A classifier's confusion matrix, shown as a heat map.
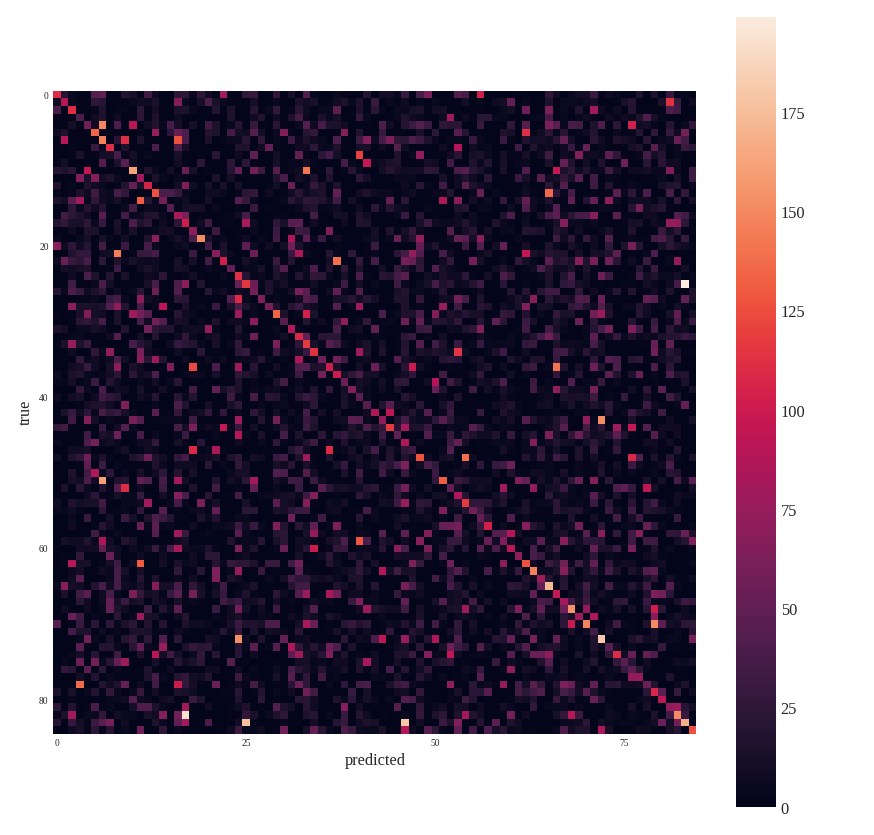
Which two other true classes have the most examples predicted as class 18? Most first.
36, 47
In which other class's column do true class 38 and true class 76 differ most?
50
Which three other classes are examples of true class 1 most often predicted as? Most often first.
81, 16, 60
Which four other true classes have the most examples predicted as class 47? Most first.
36, 21, 62, 22
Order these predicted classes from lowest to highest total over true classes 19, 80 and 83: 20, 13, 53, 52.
52, 20, 13, 53
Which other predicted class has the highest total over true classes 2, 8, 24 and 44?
40
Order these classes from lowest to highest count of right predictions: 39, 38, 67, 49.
49, 38, 39, 67
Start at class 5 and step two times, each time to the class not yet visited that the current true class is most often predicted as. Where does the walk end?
11
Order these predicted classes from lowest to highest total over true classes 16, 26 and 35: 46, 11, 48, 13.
48, 46, 11, 13
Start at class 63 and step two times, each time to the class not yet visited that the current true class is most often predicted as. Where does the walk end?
72
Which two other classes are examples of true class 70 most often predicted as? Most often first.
79, 68
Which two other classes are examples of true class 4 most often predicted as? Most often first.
6, 76
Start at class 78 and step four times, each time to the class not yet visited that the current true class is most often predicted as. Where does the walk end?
41
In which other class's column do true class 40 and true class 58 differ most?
60
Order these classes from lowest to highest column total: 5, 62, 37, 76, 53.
5, 37, 76, 62, 53
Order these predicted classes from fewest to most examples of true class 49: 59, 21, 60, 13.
21, 13, 59, 60
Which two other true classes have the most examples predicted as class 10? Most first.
4, 29
